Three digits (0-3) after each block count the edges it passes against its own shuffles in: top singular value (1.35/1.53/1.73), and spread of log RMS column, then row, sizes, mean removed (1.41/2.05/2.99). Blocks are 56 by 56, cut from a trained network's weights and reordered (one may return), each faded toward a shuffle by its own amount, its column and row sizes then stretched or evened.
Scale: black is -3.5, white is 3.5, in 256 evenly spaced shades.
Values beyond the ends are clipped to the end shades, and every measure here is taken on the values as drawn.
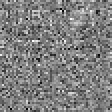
3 1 1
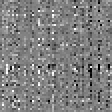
2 3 2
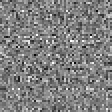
1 0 2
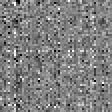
1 2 1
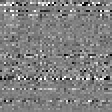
2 0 3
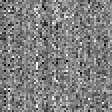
1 2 0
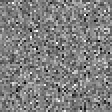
0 2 0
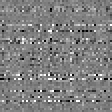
2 1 3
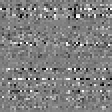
2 1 3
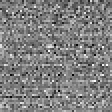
1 0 2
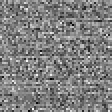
1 0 0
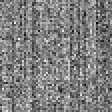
3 0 0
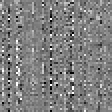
2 3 1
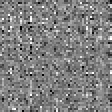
0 2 1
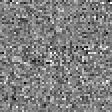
0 0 2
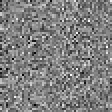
3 2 1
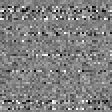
2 0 3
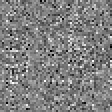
0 2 1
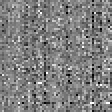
2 2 1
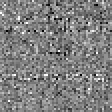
0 0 2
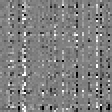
3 3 2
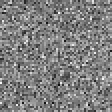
0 0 0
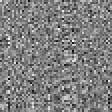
3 2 0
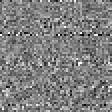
1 0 2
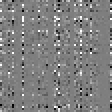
3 3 2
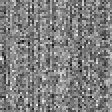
3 0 0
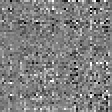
1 2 2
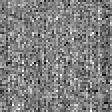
2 0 1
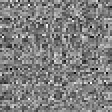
3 0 2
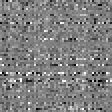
1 0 3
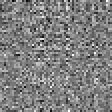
3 1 1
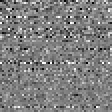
0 0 3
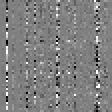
3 3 0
